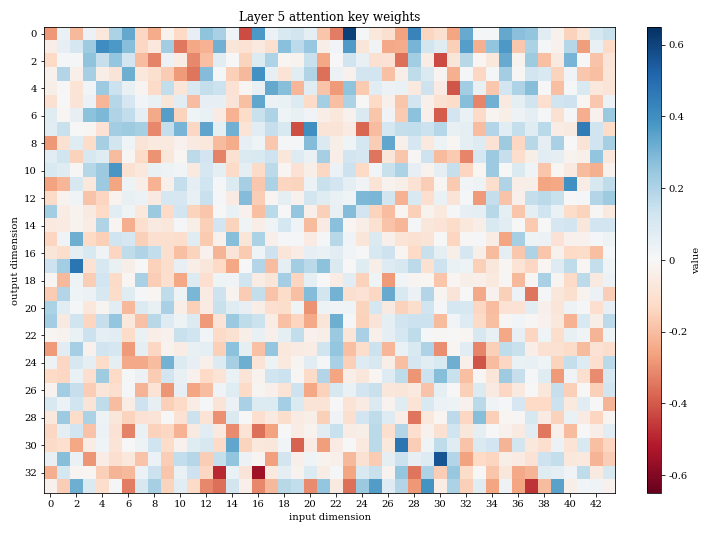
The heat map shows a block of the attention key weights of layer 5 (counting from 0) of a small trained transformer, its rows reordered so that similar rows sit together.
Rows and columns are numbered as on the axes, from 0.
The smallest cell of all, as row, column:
32, 16
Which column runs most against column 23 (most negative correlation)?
31
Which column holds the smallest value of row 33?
37
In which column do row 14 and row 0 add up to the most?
23
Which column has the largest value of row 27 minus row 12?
33
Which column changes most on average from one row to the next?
30
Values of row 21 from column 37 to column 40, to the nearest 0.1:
0 0 -0.1 -0.2
